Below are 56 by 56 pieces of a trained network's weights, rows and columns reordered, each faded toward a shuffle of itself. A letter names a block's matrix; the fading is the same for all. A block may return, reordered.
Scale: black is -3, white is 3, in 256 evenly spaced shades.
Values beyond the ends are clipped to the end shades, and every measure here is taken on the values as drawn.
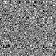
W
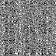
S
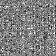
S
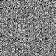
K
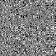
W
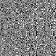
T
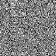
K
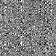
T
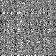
S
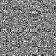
W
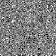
W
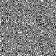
W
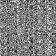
S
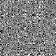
T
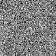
K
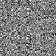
W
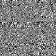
W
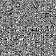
S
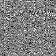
T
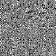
T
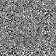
W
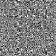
W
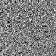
K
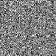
K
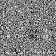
K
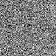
K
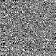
T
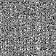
S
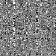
T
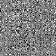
T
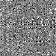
S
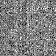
S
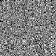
W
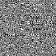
W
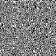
T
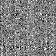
S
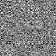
W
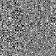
W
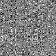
T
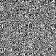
K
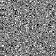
T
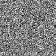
K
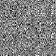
W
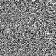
K
